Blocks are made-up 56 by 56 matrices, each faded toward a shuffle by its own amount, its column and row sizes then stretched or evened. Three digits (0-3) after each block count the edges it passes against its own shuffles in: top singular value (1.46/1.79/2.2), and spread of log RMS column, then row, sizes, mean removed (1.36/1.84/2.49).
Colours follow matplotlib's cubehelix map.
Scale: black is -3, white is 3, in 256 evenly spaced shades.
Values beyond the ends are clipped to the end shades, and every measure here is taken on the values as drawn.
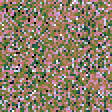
1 1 0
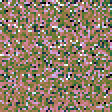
1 0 2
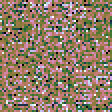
2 0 1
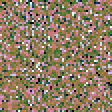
0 1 0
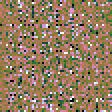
0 3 2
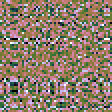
3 0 3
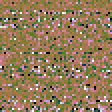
0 0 3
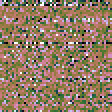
2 0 3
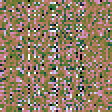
3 3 1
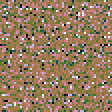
1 1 2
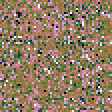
1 2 1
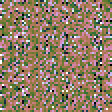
1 3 1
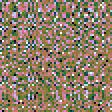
3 1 0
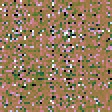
0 2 2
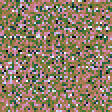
1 0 2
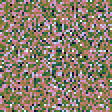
2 1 1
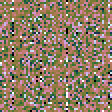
1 3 1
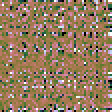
3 3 3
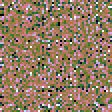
1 2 1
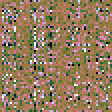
2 3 1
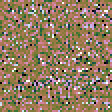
1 0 2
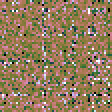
0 2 2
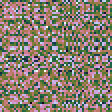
3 0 2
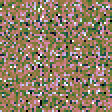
1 1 2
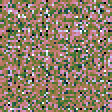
2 2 1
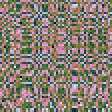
3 1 1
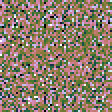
1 1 2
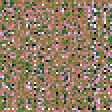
0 3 2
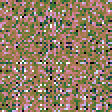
3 2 2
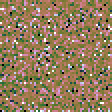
0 1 1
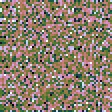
2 0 1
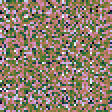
2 2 1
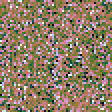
0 1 0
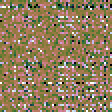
2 2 3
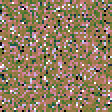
0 1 0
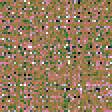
0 2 3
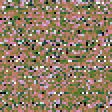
1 0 3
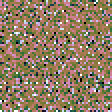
2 0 1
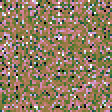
1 2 1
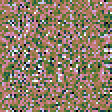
2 2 1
